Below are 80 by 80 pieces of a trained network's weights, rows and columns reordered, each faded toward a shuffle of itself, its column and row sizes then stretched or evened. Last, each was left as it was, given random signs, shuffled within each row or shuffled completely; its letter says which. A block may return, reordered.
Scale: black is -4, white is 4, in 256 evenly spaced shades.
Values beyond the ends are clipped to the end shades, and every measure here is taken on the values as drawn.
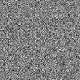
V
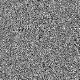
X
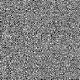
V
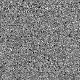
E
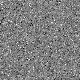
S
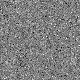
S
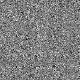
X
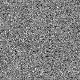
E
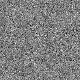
E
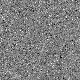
S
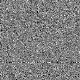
X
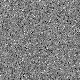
S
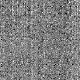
V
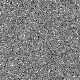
S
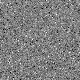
S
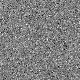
S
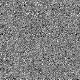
E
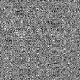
V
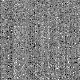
V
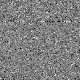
E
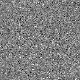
X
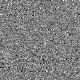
E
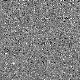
X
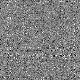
V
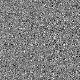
X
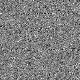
E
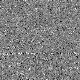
E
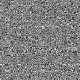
V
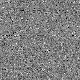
E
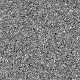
S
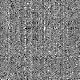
V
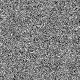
S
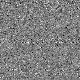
E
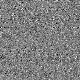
E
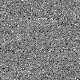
E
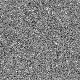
S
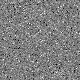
S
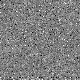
E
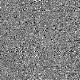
X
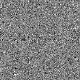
X
